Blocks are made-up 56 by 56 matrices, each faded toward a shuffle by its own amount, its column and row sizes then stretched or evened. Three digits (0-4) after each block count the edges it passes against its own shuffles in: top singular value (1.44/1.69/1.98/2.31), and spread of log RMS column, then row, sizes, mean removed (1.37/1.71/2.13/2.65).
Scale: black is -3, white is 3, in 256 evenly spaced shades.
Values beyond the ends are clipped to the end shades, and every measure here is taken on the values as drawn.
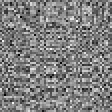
4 0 1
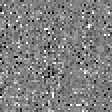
0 2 3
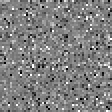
1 0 1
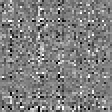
2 4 3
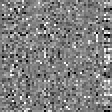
3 3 1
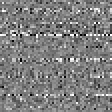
3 1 4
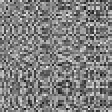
4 2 1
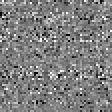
0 1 4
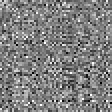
3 0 2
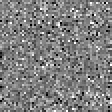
0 1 2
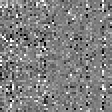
1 4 1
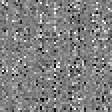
1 4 2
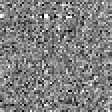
2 0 3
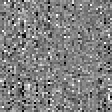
0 4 0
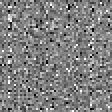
2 4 0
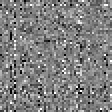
1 4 2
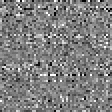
1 0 4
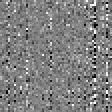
2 4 0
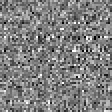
3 1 3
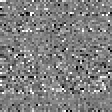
1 0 4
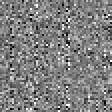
1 4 1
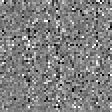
0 3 2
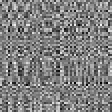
4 2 4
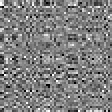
4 1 3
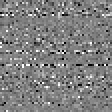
2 1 4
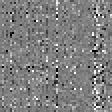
2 4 2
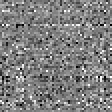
3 2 3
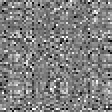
4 2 1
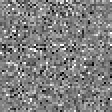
2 1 2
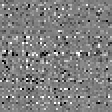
2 2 4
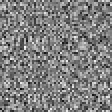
3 1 2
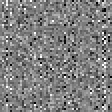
1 4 1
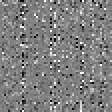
1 4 1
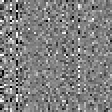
4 4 1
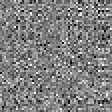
3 2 0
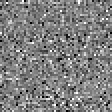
0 0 2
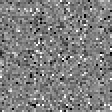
0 2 1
